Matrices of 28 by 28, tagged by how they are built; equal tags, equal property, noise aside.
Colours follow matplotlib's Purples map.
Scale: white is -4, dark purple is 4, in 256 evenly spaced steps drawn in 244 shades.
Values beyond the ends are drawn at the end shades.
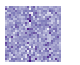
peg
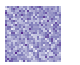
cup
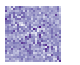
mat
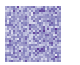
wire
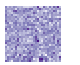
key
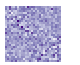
mat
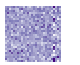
peg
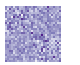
mat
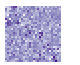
mat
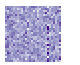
peg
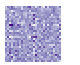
key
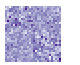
mat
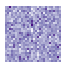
peg
